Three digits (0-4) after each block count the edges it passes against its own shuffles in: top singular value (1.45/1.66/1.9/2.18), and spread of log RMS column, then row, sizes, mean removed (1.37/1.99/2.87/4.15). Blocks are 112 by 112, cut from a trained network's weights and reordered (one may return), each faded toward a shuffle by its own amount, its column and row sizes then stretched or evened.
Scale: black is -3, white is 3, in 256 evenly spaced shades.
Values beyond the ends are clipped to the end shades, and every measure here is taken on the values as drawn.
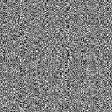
4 3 0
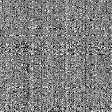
2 0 3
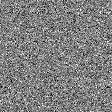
0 0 1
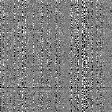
2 4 0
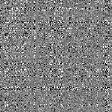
3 3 3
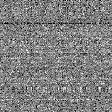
3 1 1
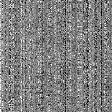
4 3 0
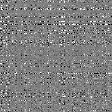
1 3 4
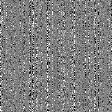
2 4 0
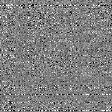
2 2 3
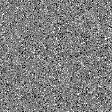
0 2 0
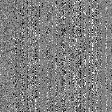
0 4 0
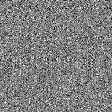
2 0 1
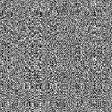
4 3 0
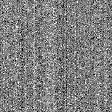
2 1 0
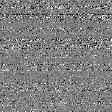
0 0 4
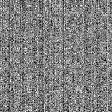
3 0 2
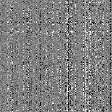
3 4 2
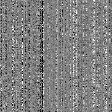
4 4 0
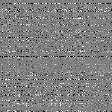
1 2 4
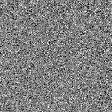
2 1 1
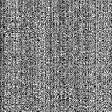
4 0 2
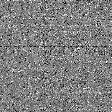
0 1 1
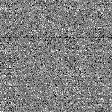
1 1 0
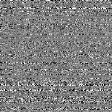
3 1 4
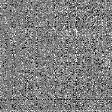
2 3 0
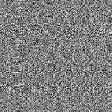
4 1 2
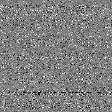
0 1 3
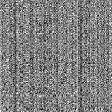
4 0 2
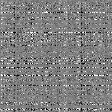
2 2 4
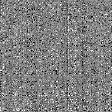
1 2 2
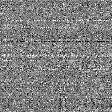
2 1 2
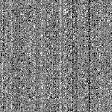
3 2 2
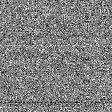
1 0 0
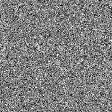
1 0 1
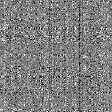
2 2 3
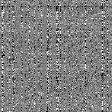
3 4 0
